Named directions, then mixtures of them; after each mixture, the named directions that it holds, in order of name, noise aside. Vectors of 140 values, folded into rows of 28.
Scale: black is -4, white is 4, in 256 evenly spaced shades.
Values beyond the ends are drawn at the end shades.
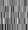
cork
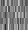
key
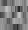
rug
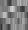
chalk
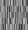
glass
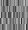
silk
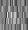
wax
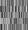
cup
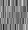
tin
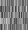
cup.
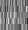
cup, glass, wax.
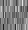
cup, tin.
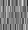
tin.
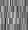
cork, glass, wax.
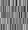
cup, tin.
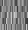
cork, silk, wax.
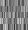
cup, key, tin.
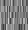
glass.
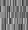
glass.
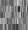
cork, cup, rug.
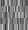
key.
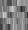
chalk.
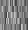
wax.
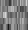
chalk, key.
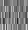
cork.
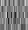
key, wax.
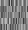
cup, glass, tin.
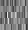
key, silk, wax.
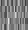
cup, key, wax.
